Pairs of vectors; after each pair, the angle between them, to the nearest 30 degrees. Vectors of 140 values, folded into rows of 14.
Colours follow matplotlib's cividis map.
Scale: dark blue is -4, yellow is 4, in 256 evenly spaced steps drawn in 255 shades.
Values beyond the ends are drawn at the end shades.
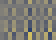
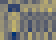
60 degrees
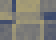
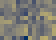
120 degrees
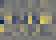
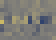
150 degrees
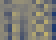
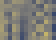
30 degrees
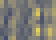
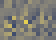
120 degrees
